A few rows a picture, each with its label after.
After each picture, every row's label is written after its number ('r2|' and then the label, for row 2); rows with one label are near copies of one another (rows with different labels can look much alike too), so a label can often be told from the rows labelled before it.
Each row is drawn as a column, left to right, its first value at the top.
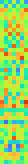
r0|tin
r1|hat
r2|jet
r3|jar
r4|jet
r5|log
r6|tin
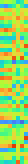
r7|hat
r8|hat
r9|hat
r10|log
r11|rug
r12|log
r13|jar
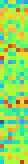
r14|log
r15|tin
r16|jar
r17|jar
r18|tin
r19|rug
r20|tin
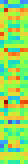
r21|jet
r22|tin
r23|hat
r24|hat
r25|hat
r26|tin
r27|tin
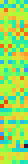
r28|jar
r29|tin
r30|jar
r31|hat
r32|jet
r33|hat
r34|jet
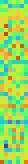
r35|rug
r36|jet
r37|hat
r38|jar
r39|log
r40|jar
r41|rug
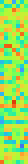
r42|rug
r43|jar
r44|jar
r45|tin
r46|hat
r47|jet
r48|jar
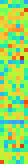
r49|rug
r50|jet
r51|jar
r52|log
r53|hat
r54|log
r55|tin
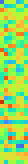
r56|tin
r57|hat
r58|jar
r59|jar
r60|jet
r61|jet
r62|jar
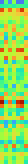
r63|tin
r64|log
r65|tin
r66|log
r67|tin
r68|tin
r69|log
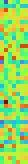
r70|log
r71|tin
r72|jar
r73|log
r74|rug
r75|jar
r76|jar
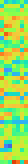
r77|hat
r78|jet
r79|jet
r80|rug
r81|rug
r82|hat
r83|rug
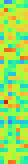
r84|log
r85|tin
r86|rug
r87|rug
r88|jar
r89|log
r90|log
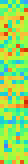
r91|rug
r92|jet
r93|hat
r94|rug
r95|jar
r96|rug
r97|tin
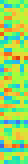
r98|jet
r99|hat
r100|hat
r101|log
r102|log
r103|jet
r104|log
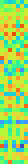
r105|log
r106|jet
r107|rug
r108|jet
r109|hat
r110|jet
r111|jar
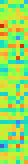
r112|jet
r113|jet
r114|jar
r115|jar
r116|log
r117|jar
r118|rug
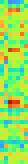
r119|jet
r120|log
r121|tin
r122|tin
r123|tin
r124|jet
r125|jar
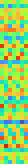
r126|jar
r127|log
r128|hat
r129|jar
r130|log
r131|hat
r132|jar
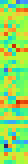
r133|tin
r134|jet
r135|hat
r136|jar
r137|tin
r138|tin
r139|tin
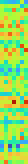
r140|jet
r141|rug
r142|jet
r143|tin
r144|jet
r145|jar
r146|tin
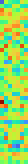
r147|tin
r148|jar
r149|log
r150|jet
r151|jet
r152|jar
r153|hat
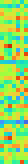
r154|log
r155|jar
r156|jar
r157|log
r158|hat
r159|rug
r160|hat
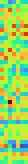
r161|hat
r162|log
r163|tin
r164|jet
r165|hat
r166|jet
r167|jet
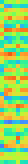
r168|jet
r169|hat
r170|hat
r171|hat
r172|jar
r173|hat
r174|hat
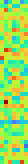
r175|log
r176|tin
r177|rug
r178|hat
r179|hat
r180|rug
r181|jet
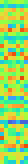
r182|jar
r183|log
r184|hat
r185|hat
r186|jar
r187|hat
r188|log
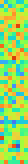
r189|jar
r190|rug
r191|hat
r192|log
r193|jet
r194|rug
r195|hat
